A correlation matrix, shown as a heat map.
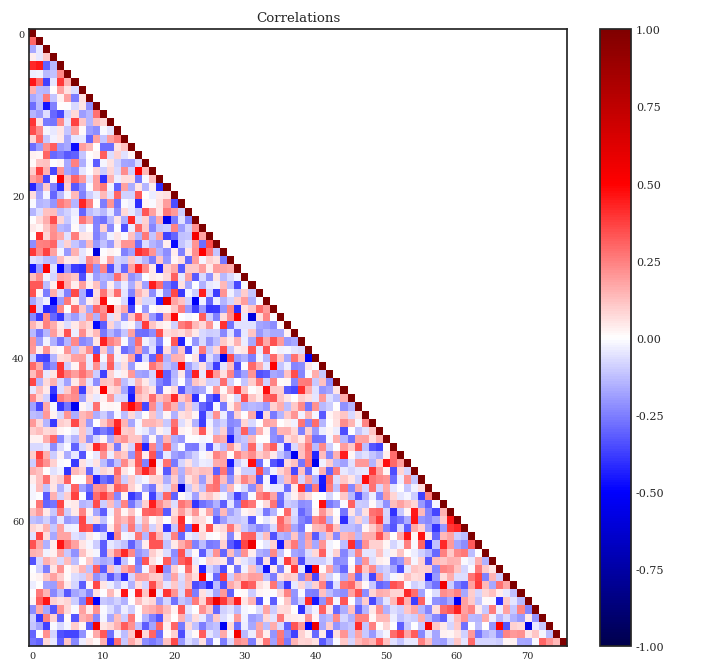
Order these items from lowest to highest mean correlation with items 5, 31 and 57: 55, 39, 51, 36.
36, 55, 51, 39
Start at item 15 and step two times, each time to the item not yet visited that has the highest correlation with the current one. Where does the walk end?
29
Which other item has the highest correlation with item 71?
60
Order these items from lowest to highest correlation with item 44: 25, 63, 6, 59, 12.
59, 63, 25, 12, 6
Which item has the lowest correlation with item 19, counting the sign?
23
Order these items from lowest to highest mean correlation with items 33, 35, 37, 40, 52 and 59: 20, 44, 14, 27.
27, 14, 44, 20
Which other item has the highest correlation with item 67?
24
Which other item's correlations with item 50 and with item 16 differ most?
53
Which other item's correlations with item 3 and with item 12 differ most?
48
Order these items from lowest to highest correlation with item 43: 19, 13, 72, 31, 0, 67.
19, 13, 67, 31, 72, 0
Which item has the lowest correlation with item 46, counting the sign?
6
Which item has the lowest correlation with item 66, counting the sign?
39
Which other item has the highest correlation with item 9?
73
